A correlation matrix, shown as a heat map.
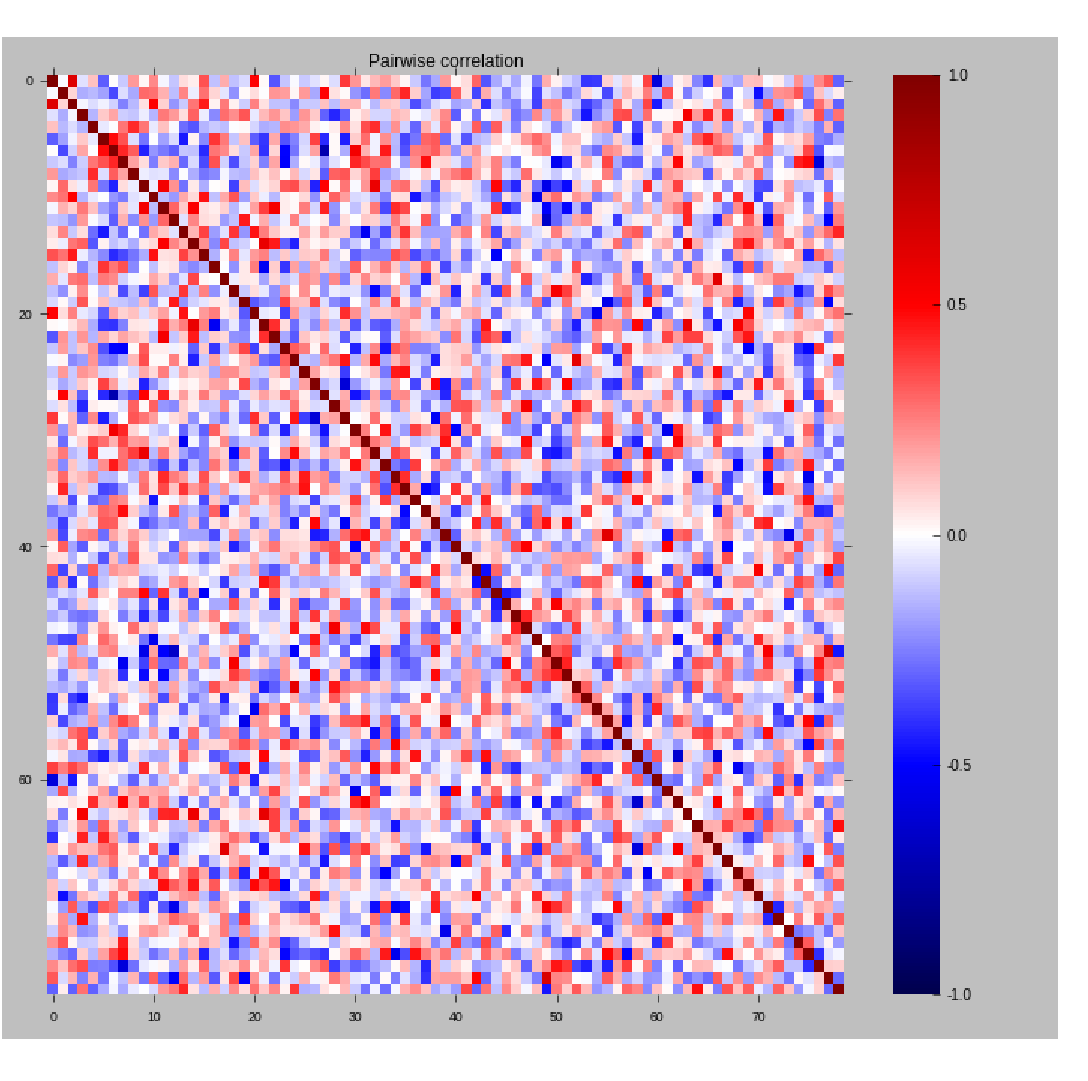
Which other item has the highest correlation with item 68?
21
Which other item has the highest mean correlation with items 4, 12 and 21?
63
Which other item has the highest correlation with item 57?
34
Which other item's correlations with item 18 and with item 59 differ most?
32
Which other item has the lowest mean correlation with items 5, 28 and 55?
76
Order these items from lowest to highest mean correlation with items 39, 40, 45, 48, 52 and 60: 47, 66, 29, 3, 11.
11, 66, 3, 29, 47
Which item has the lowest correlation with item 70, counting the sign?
1
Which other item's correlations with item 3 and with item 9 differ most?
27
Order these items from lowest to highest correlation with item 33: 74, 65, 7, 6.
65, 74, 7, 6
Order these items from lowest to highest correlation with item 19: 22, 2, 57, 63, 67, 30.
22, 2, 30, 63, 67, 57
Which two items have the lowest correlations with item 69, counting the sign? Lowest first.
23, 65
